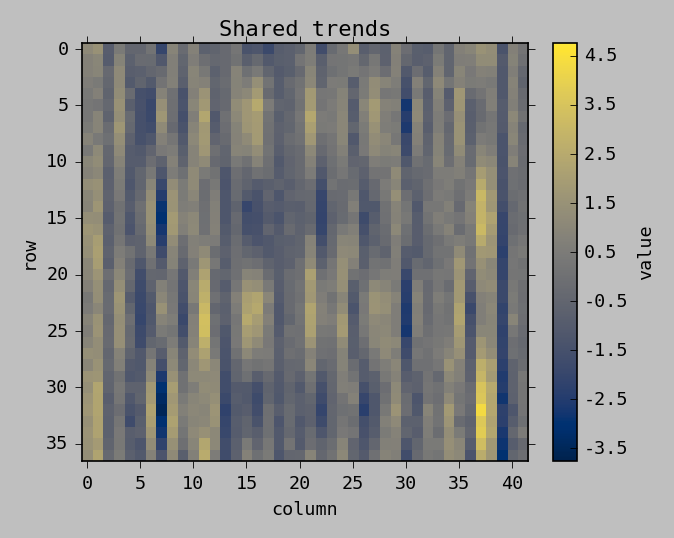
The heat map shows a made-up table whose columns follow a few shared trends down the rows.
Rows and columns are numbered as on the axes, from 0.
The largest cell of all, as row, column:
32, 37
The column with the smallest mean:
39
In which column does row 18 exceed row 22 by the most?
25
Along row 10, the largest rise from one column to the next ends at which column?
40
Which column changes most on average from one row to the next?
7
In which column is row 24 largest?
11
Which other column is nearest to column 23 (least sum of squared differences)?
20
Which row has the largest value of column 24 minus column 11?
0
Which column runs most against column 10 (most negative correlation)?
4
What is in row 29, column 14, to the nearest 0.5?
-0.5
